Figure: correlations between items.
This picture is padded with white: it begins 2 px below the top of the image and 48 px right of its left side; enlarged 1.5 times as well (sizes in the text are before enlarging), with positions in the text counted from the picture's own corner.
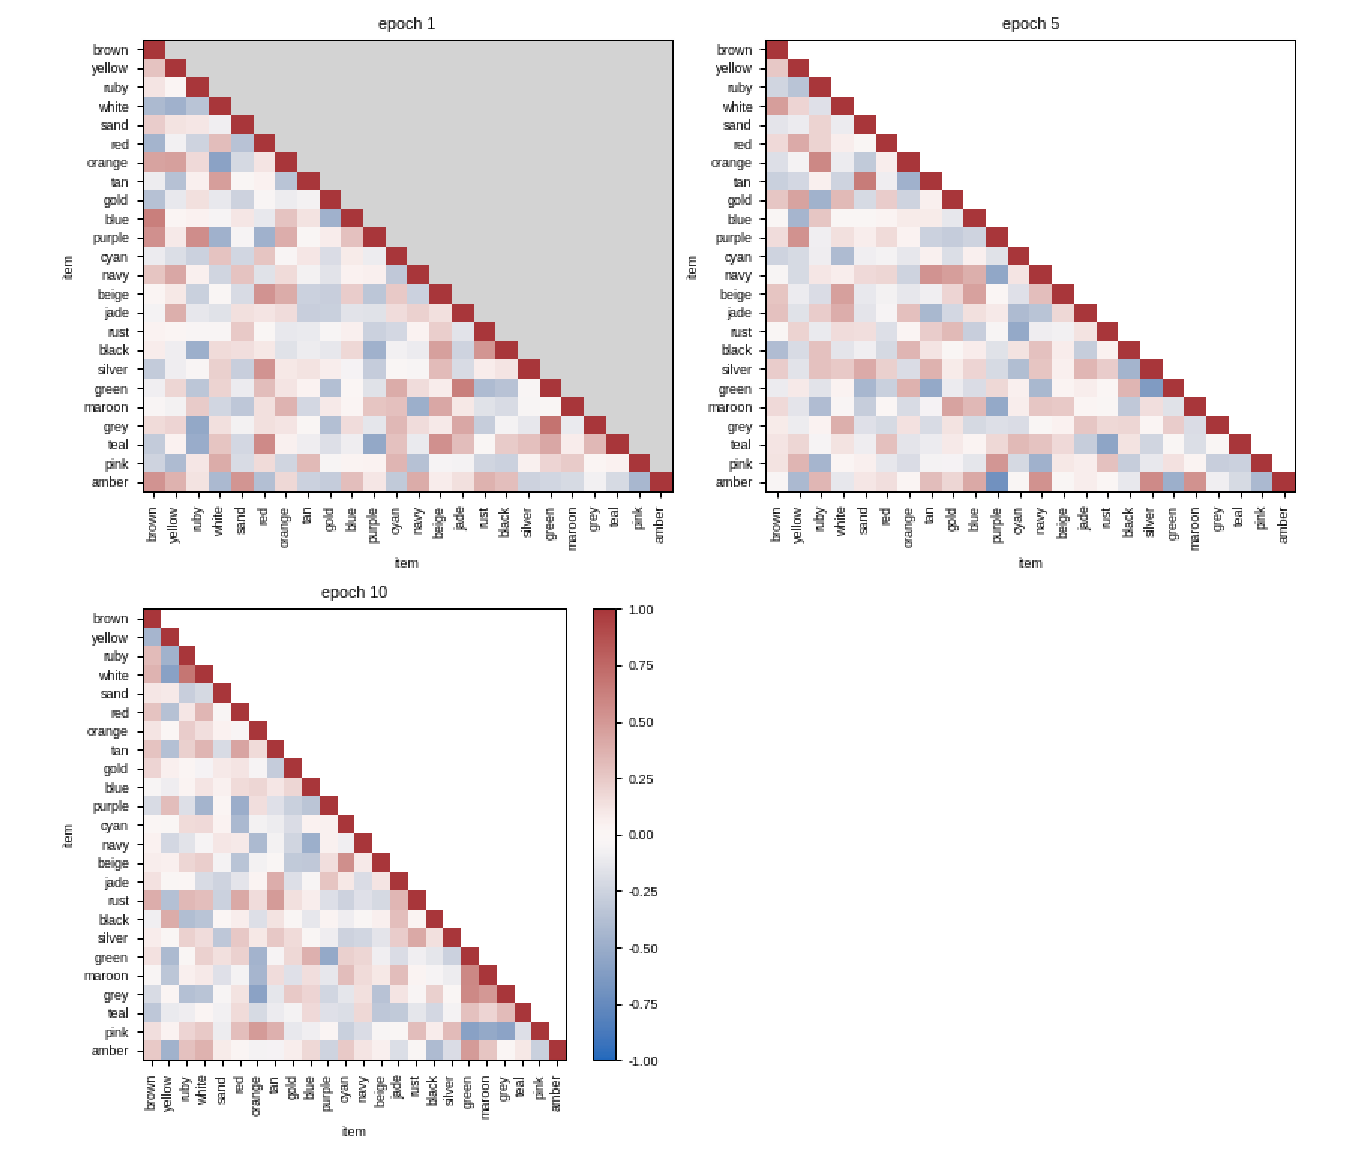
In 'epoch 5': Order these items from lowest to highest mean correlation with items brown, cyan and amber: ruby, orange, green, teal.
green, orange, ruby, teal
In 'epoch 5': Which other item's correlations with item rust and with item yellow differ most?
teal
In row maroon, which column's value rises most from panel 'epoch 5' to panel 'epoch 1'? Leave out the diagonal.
purple
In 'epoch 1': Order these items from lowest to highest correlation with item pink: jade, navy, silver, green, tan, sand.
navy, sand, jade, silver, green, tan
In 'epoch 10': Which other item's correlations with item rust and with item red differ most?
jade
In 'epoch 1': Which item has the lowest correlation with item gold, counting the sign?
blue
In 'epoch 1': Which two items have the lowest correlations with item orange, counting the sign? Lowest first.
white, tan
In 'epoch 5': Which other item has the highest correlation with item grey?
white
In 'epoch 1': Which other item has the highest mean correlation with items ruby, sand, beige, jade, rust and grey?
amber
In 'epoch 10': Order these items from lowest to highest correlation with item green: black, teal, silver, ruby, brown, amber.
silver, black, ruby, brown, teal, amber
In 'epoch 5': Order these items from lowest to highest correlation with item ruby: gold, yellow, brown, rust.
gold, yellow, brown, rust
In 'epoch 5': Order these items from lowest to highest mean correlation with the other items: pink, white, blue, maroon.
pink, maroon, blue, white
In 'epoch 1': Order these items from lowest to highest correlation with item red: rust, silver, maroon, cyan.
rust, maroon, cyan, silver
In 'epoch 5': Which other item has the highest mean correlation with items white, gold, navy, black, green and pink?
beige
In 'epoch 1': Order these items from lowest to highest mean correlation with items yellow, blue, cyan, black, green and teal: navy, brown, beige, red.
navy, brown, red, beige
